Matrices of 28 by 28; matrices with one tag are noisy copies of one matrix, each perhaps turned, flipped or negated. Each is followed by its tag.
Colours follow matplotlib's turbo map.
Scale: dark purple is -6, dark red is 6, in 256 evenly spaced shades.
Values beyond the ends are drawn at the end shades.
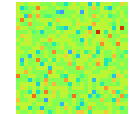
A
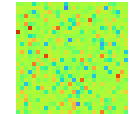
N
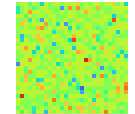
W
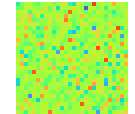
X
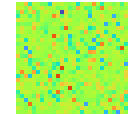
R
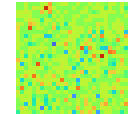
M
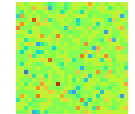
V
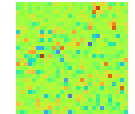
M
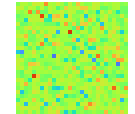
N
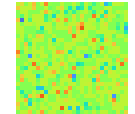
W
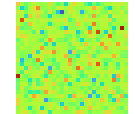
A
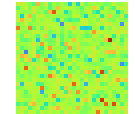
N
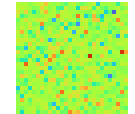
N
